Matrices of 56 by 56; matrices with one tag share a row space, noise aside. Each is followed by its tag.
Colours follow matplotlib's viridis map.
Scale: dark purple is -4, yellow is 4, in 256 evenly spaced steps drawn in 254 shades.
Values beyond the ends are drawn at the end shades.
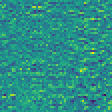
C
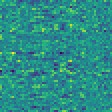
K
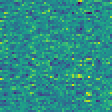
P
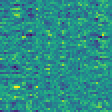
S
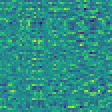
C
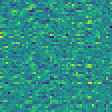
P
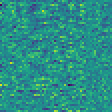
K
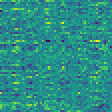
S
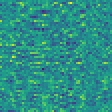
K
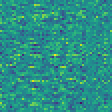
K
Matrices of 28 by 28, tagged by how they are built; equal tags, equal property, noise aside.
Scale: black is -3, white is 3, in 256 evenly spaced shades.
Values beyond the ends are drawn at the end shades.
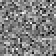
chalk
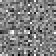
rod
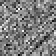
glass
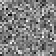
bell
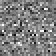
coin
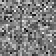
chalk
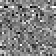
coin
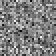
bell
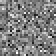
chalk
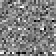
coin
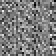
bell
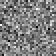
chalk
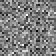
bell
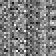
bell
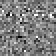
coin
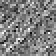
glass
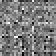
rod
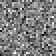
chalk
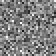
bell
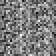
bell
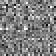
rod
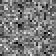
bell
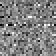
coin
